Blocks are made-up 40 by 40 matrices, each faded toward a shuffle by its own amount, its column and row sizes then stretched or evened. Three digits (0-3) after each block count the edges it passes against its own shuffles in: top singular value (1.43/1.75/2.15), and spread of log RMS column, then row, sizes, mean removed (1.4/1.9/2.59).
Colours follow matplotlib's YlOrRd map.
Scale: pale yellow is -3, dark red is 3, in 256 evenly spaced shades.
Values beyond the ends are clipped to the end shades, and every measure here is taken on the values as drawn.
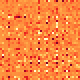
1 2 2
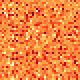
0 2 1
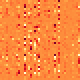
1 3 1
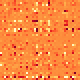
2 2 3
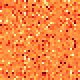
0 1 0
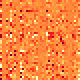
0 3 2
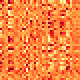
3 3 1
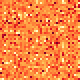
1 1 0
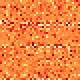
2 0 2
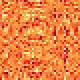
2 2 0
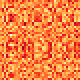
3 2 1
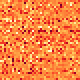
0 1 2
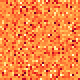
0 0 1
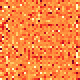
2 2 0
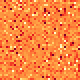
0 1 0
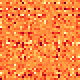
0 2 3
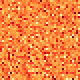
0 1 0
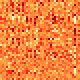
2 2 2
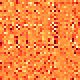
2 2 2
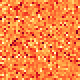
0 0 0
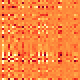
3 3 3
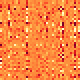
2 3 1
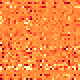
0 1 3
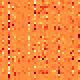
2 3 1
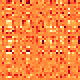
3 3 3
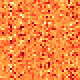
0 2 0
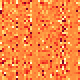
1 3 0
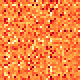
2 2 0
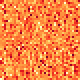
1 0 0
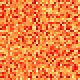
2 1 0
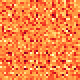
2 1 2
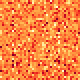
0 2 0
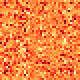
0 2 0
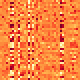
3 3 0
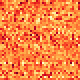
1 0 2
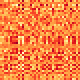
3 1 3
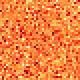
0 0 0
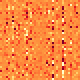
1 3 0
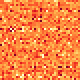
1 0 2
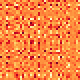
3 3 2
